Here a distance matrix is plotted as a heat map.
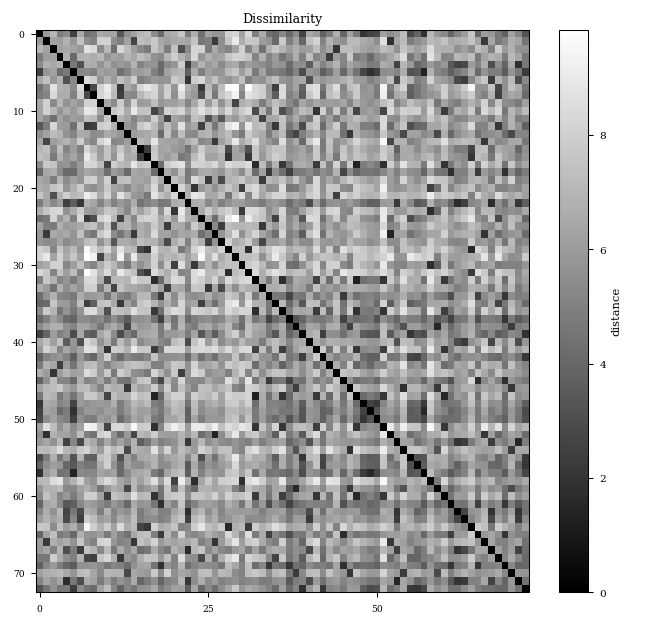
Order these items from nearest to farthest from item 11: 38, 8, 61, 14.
14, 61, 38, 8
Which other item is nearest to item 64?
28
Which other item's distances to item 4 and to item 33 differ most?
25
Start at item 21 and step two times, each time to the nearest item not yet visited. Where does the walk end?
2
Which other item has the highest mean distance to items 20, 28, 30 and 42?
51
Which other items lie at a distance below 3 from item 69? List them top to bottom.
18, 34, 37, 45, 61, 65
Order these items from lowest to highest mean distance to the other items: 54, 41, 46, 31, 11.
11, 46, 41, 54, 31
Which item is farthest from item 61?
21
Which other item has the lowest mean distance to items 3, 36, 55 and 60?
47
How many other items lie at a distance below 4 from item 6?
8
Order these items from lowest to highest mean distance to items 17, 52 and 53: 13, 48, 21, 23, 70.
48, 13, 70, 23, 21
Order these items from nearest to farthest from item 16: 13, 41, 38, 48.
38, 13, 48, 41
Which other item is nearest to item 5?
57
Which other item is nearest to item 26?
52
